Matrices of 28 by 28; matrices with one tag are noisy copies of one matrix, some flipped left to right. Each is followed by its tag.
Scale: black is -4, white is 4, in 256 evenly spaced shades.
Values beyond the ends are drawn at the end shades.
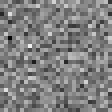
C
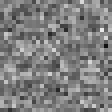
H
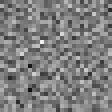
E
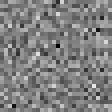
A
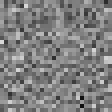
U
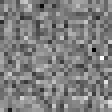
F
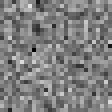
F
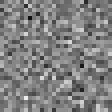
E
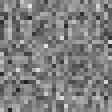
F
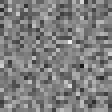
E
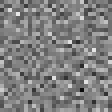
E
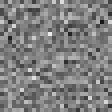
C
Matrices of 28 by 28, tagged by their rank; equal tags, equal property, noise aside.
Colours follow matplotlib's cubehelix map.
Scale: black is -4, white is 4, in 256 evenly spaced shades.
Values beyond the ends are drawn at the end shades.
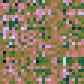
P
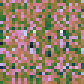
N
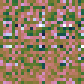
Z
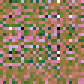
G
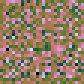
P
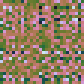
Z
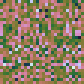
N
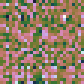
P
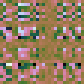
G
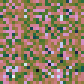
P
